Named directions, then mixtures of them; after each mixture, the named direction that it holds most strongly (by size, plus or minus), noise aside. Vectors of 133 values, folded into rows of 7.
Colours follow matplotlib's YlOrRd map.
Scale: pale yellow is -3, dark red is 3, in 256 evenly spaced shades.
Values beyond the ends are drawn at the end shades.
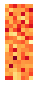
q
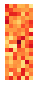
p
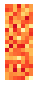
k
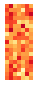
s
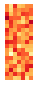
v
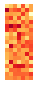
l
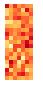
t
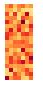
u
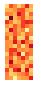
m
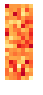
t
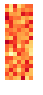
v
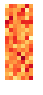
m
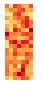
s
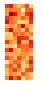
s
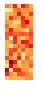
t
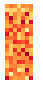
u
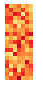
p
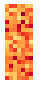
q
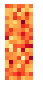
t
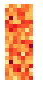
m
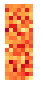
k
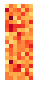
l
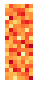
m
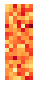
k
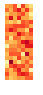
l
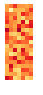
q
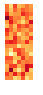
v
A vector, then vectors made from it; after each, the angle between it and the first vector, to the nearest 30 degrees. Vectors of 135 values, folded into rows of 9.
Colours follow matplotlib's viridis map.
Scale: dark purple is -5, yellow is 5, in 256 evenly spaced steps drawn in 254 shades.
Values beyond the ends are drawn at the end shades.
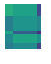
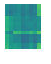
150 degrees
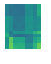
120 degrees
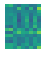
120 degrees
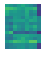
30 degrees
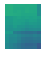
60 degrees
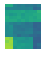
90 degrees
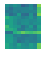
150 degrees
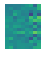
120 degrees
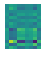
90 degrees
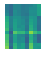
120 degrees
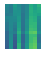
90 degrees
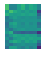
30 degrees
